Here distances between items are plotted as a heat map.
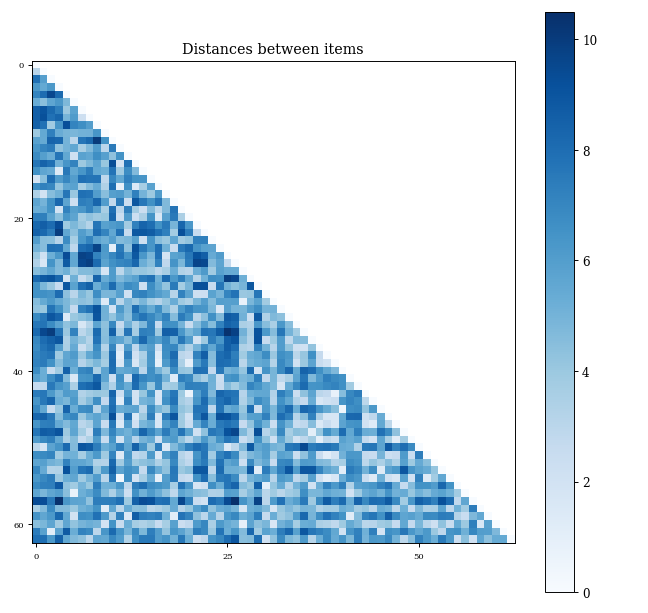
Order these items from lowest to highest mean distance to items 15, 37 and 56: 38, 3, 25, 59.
38, 59, 3, 25
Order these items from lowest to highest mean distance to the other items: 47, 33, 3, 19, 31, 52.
31, 47, 52, 19, 33, 3
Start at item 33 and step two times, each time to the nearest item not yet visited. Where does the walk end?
28
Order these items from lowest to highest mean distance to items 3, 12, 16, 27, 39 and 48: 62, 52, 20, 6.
20, 52, 6, 62
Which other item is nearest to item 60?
27
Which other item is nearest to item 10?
24
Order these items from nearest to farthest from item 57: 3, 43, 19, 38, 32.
43, 32, 38, 19, 3
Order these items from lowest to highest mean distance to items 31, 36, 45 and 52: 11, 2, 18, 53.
11, 53, 2, 18
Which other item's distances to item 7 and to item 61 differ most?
2
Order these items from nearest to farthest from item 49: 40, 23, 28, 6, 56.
6, 28, 56, 23, 40
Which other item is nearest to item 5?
56
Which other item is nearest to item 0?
15
